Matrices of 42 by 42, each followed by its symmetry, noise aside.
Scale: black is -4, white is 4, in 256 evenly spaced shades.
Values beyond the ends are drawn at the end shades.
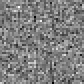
antisymmetric.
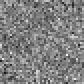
symmetric.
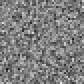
symmetric.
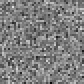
symmetric.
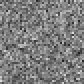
no symmetry.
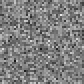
antisymmetric.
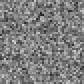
antisymmetric.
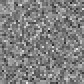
symmetric.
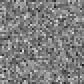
no symmetry.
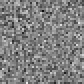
antisymmetric.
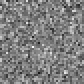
no symmetry.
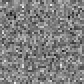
mirrored left to right.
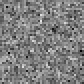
symmetric.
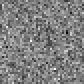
no symmetry.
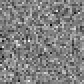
antisymmetric.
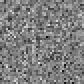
symmetric.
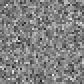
symmetric.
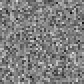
antisymmetric.
